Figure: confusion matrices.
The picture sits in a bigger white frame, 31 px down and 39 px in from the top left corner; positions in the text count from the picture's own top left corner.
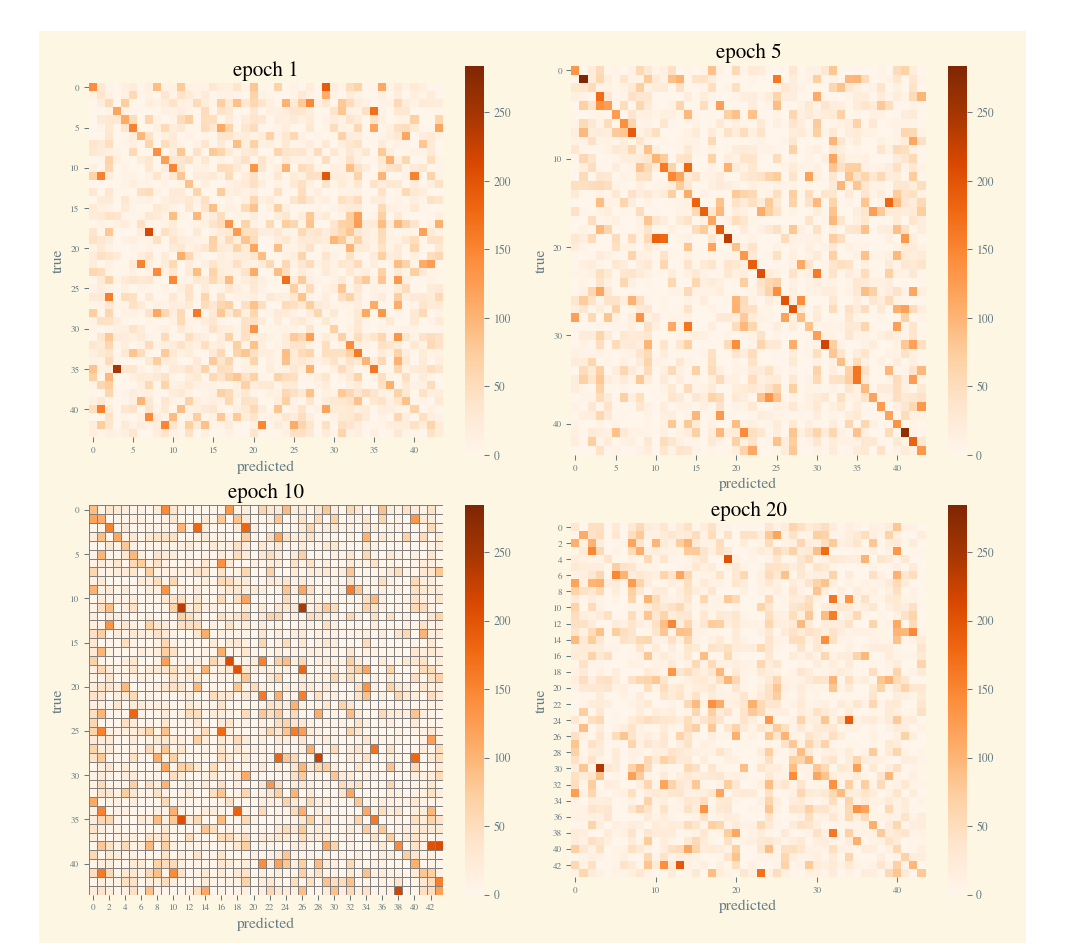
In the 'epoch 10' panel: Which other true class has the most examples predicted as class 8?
28
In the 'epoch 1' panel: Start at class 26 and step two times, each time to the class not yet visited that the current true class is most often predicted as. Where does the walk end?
27
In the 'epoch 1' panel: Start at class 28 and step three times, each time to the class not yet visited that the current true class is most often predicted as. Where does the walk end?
33
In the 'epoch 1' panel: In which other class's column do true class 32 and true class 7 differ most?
41
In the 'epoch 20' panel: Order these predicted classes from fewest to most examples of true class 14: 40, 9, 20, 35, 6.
35, 20, 6, 9, 40
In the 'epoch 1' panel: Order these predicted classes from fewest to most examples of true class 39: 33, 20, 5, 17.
5, 20, 17, 33
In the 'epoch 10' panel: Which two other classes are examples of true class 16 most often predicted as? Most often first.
1, 9
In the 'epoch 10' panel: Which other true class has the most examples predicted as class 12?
29
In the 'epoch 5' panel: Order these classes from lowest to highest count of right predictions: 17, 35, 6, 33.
33, 17, 6, 35
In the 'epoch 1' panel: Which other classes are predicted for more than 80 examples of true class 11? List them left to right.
1, 29, 36, 40
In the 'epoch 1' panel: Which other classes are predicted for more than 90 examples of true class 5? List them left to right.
16, 35, 43
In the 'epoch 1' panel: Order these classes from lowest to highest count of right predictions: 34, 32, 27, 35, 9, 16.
16, 27, 34, 9, 32, 35
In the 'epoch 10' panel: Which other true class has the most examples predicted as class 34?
20
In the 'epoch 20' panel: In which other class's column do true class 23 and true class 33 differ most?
0
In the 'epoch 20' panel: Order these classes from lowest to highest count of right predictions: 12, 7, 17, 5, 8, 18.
8, 17, 5, 18, 7, 12
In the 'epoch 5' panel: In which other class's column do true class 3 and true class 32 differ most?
43
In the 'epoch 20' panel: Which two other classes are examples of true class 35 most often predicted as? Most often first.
16, 36
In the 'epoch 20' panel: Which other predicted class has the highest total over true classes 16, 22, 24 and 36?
34
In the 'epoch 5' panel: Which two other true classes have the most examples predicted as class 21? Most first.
41, 29
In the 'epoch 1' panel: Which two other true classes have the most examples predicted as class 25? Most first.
42, 31
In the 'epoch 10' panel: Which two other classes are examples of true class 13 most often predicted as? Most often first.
2, 7
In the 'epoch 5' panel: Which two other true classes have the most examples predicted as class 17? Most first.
20, 0
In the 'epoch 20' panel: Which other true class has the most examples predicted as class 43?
17
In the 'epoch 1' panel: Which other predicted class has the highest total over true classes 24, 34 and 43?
38
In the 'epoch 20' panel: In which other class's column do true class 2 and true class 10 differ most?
7
